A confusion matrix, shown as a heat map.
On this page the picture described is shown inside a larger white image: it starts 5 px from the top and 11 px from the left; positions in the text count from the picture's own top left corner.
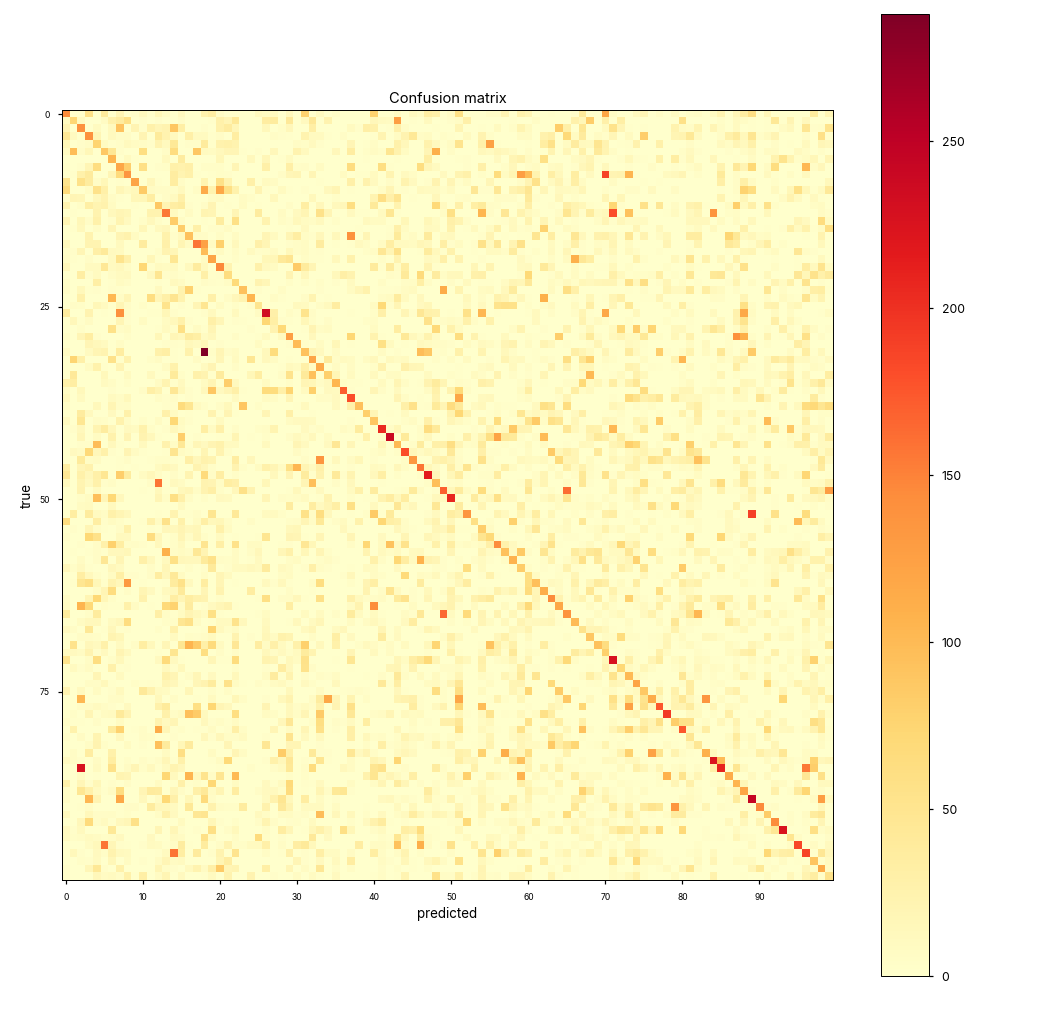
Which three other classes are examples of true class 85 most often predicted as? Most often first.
2, 96, 97
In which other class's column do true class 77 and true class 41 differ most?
73
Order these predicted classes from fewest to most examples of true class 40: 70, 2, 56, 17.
17, 70, 2, 56
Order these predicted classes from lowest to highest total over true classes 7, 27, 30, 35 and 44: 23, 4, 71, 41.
23, 71, 4, 41
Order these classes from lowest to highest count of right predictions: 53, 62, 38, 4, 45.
53, 4, 38, 62, 45
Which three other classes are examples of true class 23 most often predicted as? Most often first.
49, 16, 65
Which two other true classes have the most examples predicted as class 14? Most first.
96, 2
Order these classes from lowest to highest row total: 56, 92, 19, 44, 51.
51, 92, 19, 44, 56
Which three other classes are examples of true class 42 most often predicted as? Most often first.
56, 62, 15
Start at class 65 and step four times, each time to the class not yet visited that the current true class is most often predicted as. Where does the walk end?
12
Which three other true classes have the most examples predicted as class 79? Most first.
90, 51, 42
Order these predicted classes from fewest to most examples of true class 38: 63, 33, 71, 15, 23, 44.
33, 71, 44, 63, 15, 23
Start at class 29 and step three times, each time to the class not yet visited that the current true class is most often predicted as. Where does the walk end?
66
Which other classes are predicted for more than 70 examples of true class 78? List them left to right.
16, 17, 33
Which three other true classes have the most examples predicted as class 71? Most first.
13, 41, 12
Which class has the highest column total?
18
